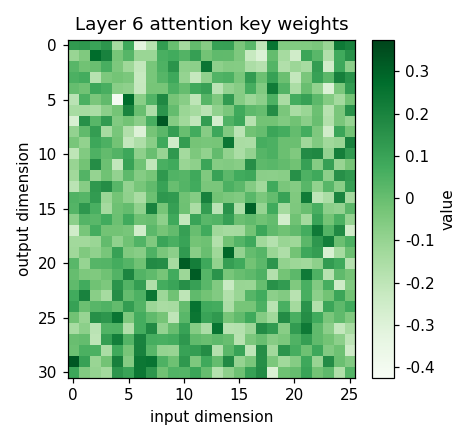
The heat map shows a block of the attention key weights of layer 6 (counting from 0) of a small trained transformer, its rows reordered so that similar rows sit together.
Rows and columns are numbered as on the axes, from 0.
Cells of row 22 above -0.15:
23
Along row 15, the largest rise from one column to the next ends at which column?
16
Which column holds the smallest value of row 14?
22
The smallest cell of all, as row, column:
5, 4
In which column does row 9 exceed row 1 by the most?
17
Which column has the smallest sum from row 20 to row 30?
25
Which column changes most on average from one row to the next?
24
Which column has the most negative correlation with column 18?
6
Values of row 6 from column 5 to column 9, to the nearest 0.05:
0.2 0 -0.15 0.15 0
